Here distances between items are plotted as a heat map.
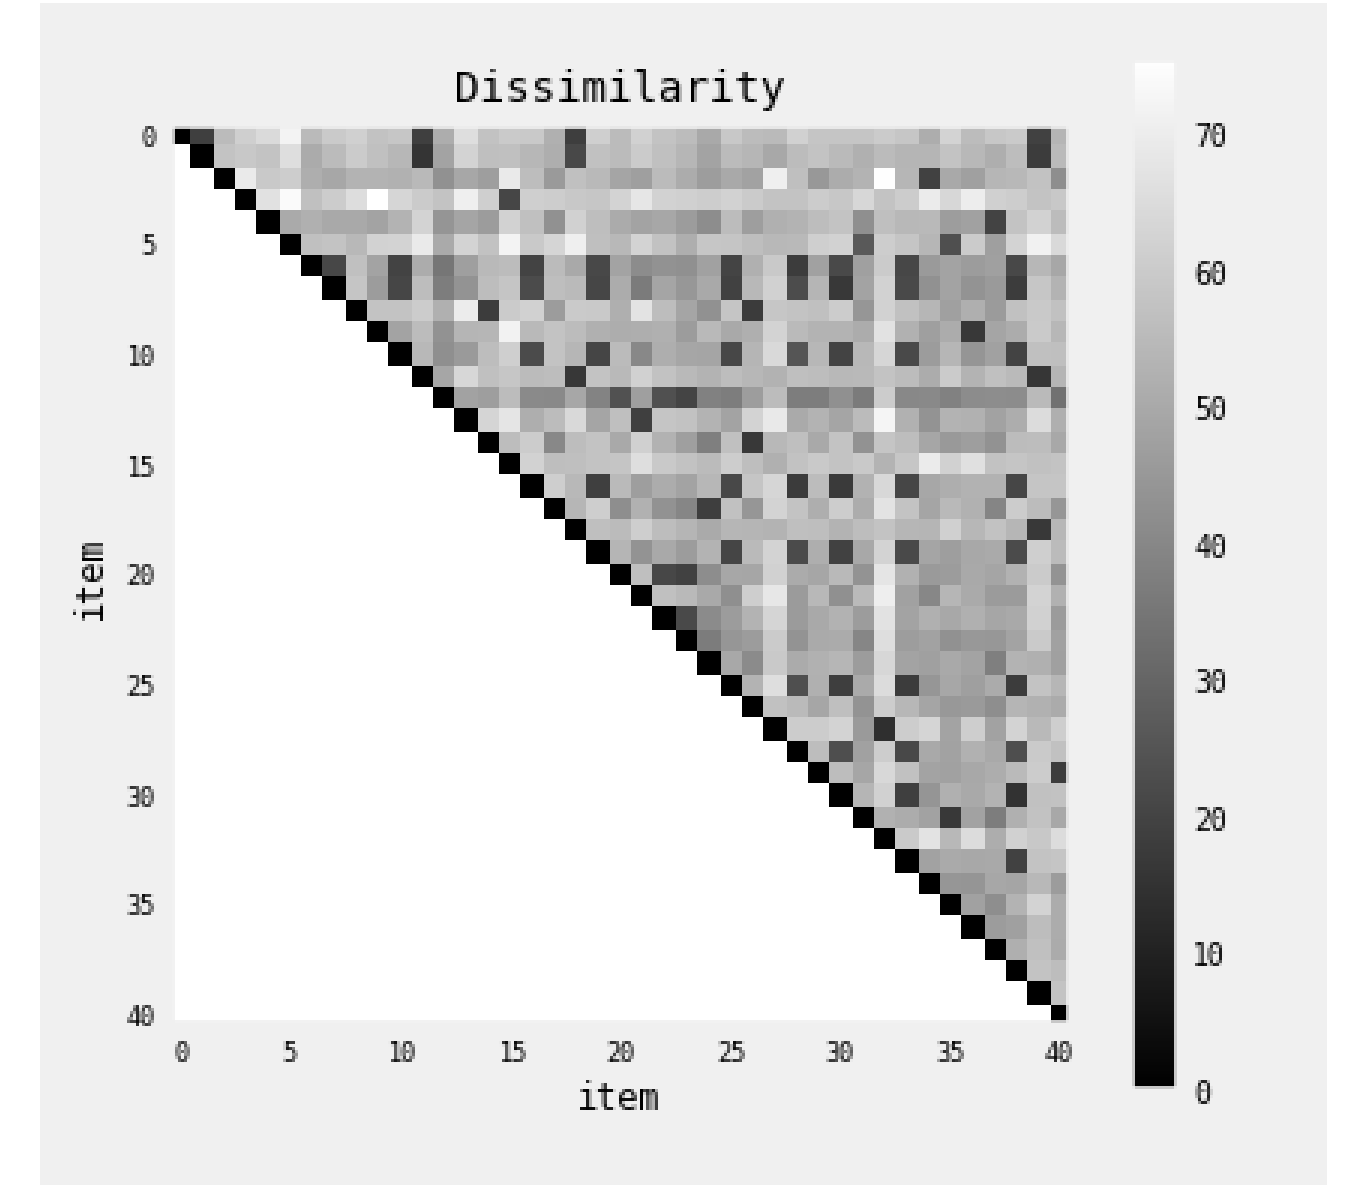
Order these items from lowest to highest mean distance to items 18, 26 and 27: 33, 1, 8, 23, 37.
1, 8, 37, 23, 33
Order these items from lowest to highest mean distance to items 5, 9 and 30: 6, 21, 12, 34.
6, 12, 34, 21
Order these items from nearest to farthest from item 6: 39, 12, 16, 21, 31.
16, 12, 21, 31, 39
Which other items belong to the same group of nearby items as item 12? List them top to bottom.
20, 22, 23
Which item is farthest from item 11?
5
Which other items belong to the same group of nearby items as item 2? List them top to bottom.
34
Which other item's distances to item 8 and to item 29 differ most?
40
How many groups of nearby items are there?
13
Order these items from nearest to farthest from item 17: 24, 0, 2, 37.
24, 37, 2, 0
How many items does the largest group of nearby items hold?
10
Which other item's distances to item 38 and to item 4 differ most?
30
